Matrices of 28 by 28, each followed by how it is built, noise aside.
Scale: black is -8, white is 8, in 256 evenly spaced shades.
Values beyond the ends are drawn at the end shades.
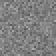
noise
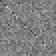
diagonal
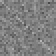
diagonal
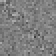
banded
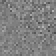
upper triangular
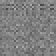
low rank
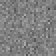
noise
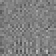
low rank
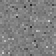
sparse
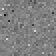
sparse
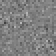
block diagonal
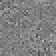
block diagonal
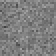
noise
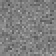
noise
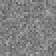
noise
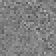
upper triangular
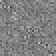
banded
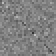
diagonal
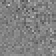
upper triangular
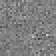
block diagonal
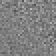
upper triangular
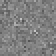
block diagonal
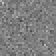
diagonal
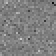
sparse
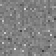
sparse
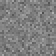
noise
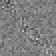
banded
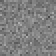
noise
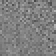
upper triangular
